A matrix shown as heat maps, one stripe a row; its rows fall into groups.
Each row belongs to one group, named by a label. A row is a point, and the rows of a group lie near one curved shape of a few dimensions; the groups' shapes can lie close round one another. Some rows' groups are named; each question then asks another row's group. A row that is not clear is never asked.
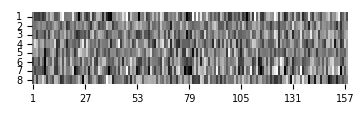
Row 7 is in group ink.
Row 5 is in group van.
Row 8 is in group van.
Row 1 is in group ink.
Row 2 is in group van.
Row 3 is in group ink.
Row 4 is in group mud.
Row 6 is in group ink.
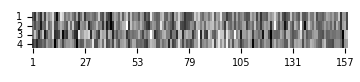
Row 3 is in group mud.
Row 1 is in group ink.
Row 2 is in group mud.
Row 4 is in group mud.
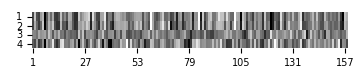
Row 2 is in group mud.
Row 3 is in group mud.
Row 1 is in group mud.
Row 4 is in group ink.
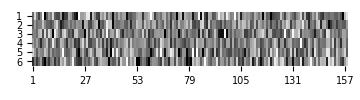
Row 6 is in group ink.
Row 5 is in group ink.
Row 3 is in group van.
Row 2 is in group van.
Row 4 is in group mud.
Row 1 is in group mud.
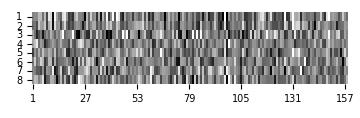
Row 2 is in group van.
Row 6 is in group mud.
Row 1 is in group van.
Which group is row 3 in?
ink
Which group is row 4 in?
van
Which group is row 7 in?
mud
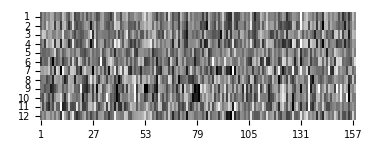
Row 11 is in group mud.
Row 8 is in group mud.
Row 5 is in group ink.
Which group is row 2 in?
van
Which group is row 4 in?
van
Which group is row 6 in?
ink
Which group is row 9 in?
ink
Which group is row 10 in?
ink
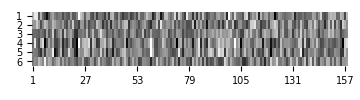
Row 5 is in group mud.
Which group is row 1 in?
van
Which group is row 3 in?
ink
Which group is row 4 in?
mud
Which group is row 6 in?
mud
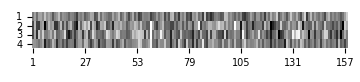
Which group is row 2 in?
mud
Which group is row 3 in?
van
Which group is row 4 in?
van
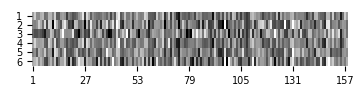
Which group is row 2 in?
van
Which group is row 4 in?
mud
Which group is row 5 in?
van
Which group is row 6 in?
van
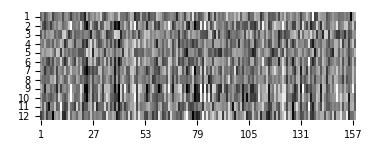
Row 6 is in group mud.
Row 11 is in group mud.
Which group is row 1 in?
mud
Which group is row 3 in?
van
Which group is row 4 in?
mud
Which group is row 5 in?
mud
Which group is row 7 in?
ink
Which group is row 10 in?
ink
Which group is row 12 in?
ink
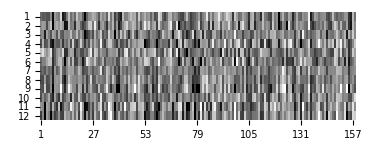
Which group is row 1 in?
mud
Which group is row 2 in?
mud
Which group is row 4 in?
ink
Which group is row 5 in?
mud
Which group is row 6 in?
van
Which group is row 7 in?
ink
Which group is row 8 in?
ink
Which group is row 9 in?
ink
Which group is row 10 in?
ink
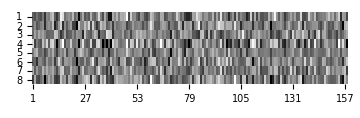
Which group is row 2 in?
mud
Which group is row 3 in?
van
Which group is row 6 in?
mud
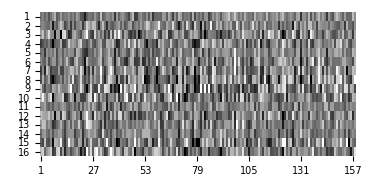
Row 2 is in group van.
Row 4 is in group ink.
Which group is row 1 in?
ink
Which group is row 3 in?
van
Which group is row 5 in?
ink
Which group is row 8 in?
ink
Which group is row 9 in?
ink
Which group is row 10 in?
mud
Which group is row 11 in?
van
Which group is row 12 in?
van
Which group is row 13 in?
van
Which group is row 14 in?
van
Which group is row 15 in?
ink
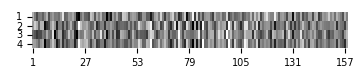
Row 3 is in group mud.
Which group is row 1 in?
ink
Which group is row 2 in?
van
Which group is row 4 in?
van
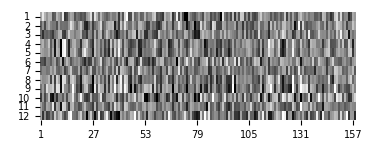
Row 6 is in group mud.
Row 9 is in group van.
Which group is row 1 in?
mud
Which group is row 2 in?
ink
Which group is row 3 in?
ink
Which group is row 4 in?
van
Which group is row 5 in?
van
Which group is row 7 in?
ink
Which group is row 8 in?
van
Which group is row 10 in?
ink
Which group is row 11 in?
van
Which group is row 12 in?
ink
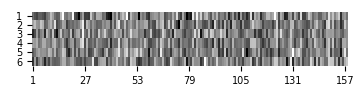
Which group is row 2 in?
mud
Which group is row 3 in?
ink
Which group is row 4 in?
mud
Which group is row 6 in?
ink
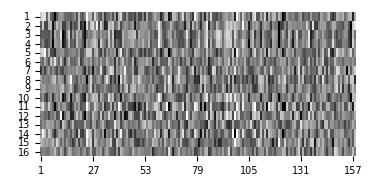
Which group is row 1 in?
van
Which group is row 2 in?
mud
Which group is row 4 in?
mud
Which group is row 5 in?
van
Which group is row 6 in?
ink
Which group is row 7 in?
ink
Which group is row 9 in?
mud
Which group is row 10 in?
mud
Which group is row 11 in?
van
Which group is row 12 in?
mud
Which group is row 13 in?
van
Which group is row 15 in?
mud
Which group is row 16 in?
ink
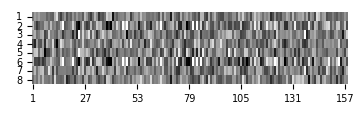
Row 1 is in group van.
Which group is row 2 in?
ink
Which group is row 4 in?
ink
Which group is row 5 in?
van
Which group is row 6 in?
ink
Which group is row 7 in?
mud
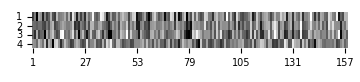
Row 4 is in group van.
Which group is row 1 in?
ink
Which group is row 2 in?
ink
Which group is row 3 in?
ink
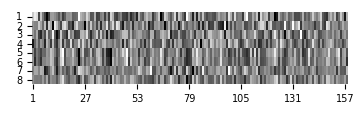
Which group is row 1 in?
van
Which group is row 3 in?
mud
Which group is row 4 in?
ink
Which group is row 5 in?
ink
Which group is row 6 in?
ink
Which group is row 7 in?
van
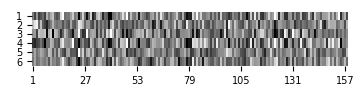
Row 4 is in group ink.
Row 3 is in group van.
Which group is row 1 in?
ink
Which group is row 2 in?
van
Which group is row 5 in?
mud
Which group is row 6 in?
ink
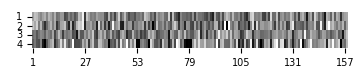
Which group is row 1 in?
mud
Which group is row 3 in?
mud
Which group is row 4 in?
ink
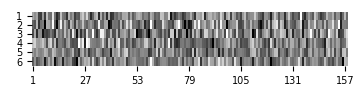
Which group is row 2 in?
ink
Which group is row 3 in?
ink
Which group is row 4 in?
mud
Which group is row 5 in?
mud
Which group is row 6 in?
mud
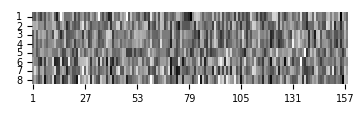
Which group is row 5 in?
mud
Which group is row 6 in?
mud
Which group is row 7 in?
mud
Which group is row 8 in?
mud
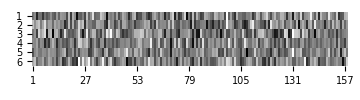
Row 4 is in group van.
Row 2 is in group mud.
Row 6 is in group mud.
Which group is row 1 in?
ink
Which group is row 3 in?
van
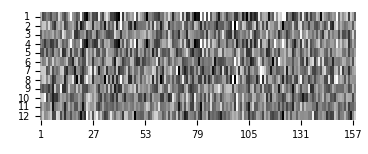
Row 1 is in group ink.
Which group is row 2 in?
van
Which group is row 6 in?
mud
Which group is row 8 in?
van
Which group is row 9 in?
mud
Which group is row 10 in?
van
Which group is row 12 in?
mud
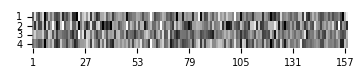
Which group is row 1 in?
mud
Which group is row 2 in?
ink
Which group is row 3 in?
mud
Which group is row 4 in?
mud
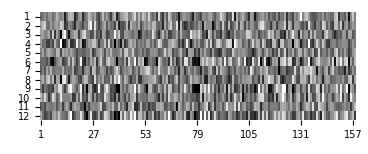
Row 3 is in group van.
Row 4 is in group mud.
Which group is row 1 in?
van
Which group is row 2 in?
mud
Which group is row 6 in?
ink
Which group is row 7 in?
van
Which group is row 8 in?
van
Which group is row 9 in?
ink
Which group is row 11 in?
mud
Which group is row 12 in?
ink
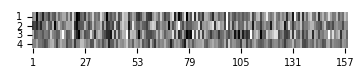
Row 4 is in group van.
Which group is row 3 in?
ink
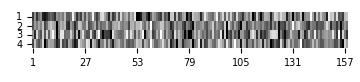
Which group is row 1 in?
ink
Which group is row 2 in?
van
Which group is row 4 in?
mud
